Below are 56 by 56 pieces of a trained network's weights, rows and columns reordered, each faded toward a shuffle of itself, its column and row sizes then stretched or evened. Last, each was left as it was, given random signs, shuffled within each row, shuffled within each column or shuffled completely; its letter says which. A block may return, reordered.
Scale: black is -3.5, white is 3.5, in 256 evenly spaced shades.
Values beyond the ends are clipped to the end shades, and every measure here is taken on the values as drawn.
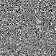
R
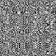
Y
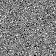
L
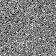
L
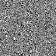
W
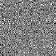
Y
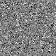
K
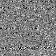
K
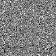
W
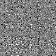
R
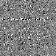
R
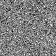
L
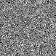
K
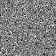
L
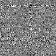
Y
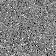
L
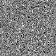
W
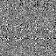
Y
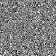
Y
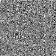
R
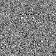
K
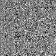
R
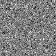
W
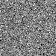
L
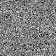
K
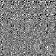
Y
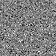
K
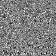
K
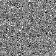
W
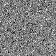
L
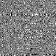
Y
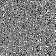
W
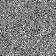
K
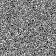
L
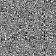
R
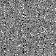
W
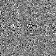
R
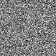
W
